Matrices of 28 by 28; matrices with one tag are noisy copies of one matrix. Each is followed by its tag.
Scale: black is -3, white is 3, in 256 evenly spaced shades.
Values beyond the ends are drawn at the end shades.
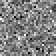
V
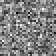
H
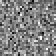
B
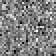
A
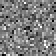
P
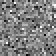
A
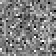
P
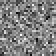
H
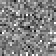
P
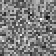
H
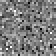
P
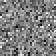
A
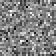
A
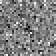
P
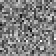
P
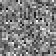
P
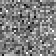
P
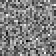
A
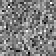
V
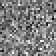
P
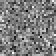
V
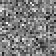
H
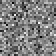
V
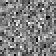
H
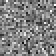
A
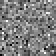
A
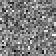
V
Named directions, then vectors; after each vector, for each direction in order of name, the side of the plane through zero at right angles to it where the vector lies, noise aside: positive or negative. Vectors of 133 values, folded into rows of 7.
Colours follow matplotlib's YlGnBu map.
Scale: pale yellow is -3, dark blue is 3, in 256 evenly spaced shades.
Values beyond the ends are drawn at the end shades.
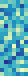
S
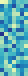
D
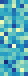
negative, positive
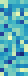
positive, positive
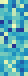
positive, negative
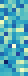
negative, positive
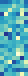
negative, negative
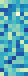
positive, positive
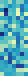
positive, positive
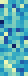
positive, negative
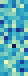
positive, negative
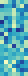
positive, negative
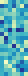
positive, negative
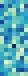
positive, negative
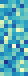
negative, positive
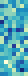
positive, negative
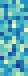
positive, negative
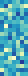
negative, negative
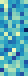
positive, positive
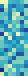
positive, positive
